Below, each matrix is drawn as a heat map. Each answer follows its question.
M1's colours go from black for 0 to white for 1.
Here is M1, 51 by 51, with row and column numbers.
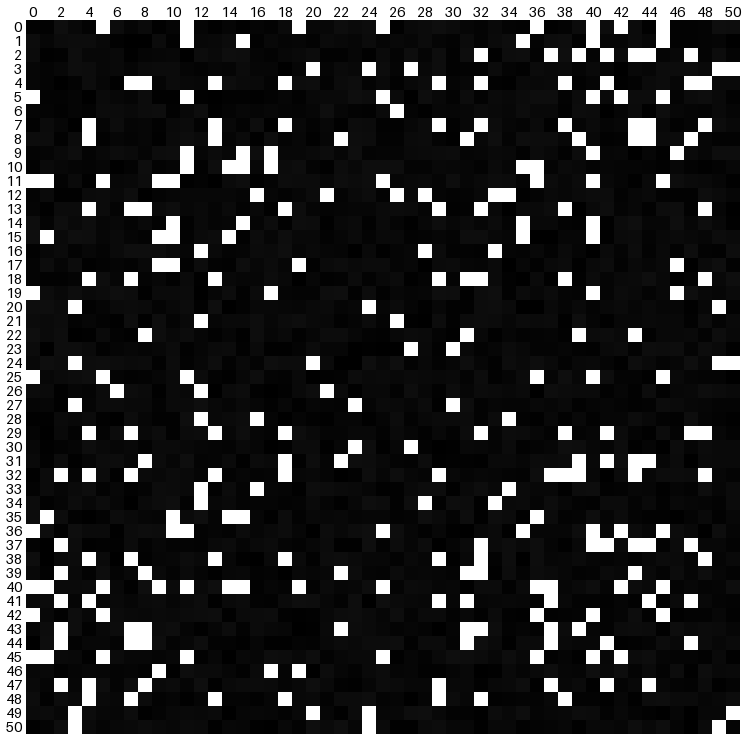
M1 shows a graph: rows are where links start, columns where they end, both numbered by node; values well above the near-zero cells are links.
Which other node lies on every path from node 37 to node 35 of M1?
node 40
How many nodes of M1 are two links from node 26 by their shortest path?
4
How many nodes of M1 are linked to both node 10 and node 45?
2
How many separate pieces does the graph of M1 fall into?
3
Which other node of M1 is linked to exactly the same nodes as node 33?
node 28
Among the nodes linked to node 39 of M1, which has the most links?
node 32
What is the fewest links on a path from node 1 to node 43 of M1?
3
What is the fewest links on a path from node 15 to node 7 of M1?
4
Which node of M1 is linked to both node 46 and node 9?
node 17
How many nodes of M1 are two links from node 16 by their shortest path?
3
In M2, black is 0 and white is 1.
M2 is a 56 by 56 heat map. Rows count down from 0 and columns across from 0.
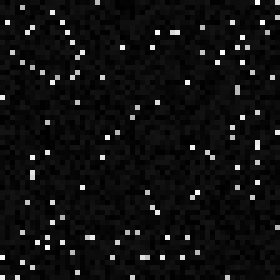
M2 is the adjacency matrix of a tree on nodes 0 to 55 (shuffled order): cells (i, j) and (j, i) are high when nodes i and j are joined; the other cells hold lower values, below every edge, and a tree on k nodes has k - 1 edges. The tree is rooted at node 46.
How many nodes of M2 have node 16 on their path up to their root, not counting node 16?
10
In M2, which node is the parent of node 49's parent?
47
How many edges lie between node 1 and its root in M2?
2
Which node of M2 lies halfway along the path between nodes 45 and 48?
26
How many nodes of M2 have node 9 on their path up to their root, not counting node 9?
4
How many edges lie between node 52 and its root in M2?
2
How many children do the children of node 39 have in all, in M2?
1
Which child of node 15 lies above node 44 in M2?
20
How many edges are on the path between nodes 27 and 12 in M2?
3
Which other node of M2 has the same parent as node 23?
7
